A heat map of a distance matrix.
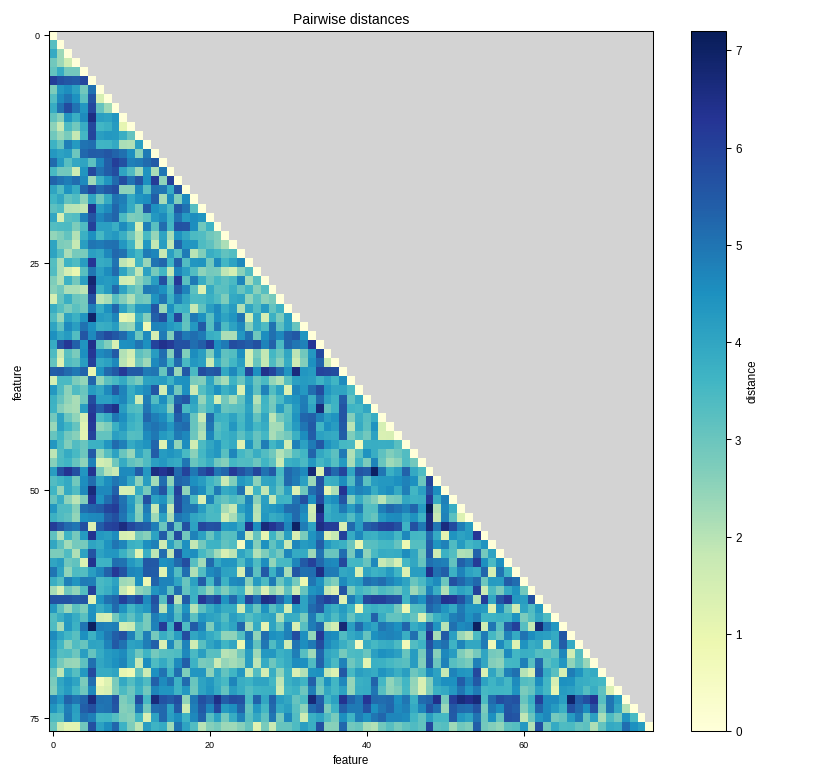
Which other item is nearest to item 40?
69
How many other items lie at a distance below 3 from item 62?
4
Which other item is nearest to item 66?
68
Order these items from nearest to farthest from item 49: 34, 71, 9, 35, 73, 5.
35, 71, 9, 5, 34, 73
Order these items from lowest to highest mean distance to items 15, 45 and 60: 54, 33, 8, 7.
33, 7, 54, 8
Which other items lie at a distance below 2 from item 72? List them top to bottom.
6, 7, 29, 47, 64, 71
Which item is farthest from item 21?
73
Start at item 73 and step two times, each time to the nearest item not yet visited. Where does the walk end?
17
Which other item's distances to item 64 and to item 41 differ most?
7
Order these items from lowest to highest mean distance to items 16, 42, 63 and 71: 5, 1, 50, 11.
1, 11, 5, 50
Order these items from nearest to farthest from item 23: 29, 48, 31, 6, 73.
29, 31, 6, 73, 48
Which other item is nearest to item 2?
76
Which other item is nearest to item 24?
56
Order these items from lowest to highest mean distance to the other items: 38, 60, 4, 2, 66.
38, 2, 4, 60, 66
